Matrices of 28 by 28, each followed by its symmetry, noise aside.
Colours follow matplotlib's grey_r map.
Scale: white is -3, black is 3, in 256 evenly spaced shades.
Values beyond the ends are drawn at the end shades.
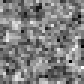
antisymmetric.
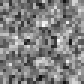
mirrored top to bottom.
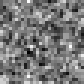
symmetric across the other diagonal.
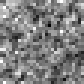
symmetric.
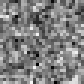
no symmetry.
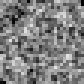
symmetric.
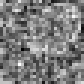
symmetric across the other diagonal.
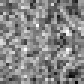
mirrored top to bottom.
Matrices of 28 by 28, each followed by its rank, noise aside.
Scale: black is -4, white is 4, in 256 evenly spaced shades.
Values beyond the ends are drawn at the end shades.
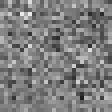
six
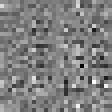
five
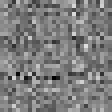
five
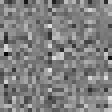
four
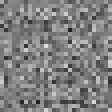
seven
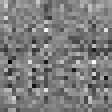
five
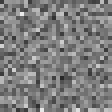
seven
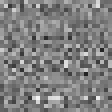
six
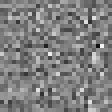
seven
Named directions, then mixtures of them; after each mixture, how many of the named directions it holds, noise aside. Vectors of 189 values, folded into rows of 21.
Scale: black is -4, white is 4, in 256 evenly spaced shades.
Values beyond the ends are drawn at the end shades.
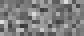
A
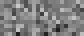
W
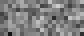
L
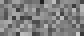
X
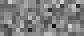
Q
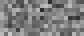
two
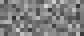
two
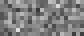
four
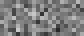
two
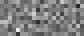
four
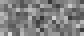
one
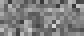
four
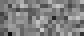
one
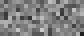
three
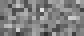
two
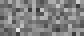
four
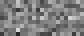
three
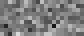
three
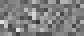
three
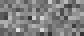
four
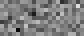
four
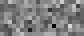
one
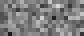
one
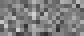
two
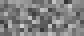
two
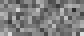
three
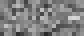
three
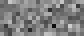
one
